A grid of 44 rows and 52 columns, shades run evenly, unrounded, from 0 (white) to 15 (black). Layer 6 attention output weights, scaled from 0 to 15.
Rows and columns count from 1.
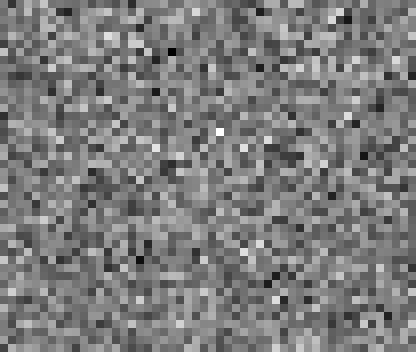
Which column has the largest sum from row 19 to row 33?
17
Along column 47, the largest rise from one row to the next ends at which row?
41
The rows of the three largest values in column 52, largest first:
10, 34, 36
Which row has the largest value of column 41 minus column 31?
19
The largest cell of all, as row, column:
7, 22
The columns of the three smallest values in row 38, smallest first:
35, 18, 45
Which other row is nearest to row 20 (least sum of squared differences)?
39
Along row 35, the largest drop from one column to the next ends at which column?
38
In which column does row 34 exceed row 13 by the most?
14
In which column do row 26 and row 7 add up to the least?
1
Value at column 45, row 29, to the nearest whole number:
4
